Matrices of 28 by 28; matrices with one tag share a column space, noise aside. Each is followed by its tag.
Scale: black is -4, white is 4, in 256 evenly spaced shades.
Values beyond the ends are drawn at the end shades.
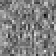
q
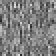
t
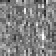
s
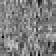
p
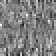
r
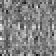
q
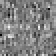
q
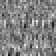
r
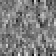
r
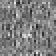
q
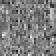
q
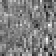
r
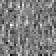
t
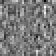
s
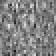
t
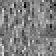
t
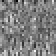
p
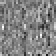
q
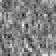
r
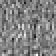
q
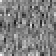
r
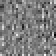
q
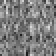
s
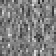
s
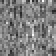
s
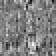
p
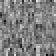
r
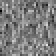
t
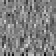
r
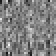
p
